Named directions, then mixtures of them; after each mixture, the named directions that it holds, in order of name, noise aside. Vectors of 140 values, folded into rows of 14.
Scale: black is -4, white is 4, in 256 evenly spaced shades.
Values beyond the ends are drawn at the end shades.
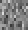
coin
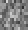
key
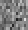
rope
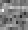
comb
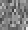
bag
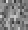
key.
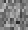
comb, key.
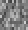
bag, key.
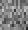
bag, coin, comb.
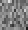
bag, coin.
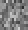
key.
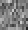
bag, comb.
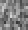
coin, comb, key.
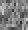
bag, coin, comb.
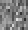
rope.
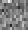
coin, comb, rope.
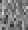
coin.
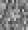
bag, key, rope.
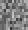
bag, key, rope.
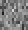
bag, coin, key.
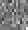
bag.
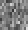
bag, key.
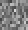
bag.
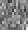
bag.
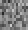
coin, rope.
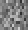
key, rope.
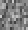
bag, key, rope.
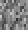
key, rope.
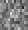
key.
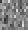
coin.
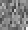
bag.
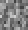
coin, key.
